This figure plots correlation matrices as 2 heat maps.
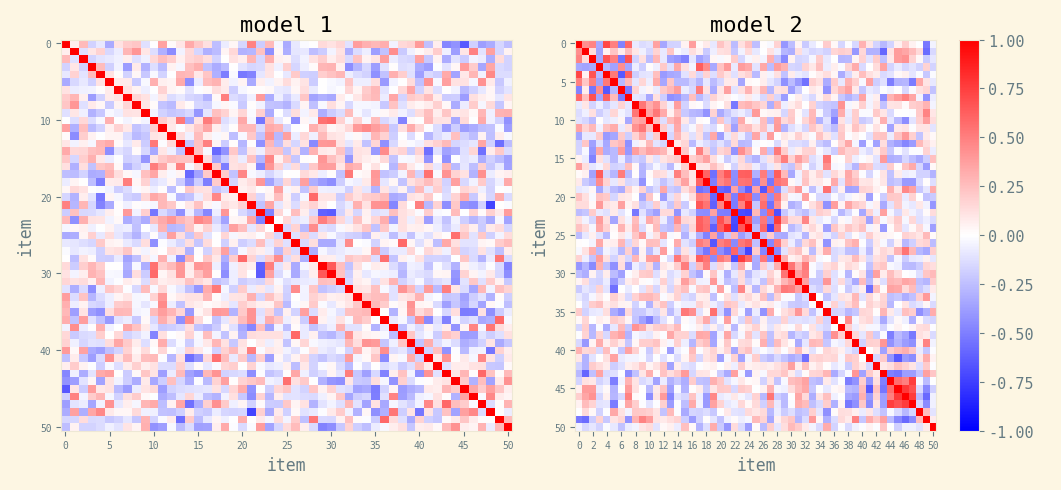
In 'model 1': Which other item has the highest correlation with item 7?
18
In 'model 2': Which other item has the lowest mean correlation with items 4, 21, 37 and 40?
22
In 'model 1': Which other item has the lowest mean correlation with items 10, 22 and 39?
14
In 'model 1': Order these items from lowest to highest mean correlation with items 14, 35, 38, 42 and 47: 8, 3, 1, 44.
3, 1, 8, 44
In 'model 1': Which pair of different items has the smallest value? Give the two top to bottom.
21, 48
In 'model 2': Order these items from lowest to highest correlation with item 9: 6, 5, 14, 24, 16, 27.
16, 24, 6, 27, 5, 14
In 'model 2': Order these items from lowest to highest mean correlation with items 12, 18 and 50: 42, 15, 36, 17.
36, 42, 17, 15
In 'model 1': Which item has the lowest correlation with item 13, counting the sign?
49
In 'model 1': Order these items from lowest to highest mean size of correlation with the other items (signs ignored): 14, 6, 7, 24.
6, 24, 7, 14
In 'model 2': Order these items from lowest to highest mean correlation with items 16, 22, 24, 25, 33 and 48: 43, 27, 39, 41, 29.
29, 27, 43, 39, 41
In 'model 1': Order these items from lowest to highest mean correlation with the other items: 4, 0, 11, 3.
3, 4, 0, 11
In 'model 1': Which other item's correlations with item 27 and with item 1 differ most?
35
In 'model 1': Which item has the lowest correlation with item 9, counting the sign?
15
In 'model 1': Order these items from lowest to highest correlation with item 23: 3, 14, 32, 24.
32, 24, 3, 14
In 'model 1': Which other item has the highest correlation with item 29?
30
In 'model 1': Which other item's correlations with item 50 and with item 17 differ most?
10
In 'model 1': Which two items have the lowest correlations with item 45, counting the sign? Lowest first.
0, 35
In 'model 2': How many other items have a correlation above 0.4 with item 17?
10
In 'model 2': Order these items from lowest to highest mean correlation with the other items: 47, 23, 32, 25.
25, 47, 32, 23
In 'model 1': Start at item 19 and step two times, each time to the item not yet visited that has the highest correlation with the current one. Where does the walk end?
28
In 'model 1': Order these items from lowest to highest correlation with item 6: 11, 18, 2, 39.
2, 18, 11, 39
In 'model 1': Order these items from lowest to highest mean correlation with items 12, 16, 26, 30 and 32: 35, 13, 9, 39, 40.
40, 9, 39, 35, 13
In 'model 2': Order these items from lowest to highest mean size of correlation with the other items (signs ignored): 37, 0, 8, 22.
37, 8, 0, 22
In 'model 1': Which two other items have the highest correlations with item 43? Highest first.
47, 32
